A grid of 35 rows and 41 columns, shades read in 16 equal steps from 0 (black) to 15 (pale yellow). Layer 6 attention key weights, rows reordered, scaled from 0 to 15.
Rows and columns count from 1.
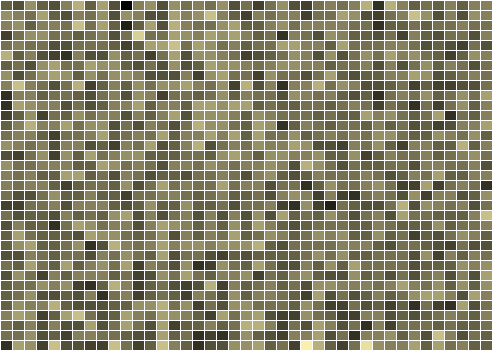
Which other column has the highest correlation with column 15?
7
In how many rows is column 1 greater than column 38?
16
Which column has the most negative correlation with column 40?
21
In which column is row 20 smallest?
30
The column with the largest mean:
3
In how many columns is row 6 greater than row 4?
16
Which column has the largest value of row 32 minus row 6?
6
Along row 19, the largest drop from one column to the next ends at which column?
37
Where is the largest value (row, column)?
35, 26
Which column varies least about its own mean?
23
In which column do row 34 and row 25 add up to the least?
24
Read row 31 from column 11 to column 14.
6 9 9 11
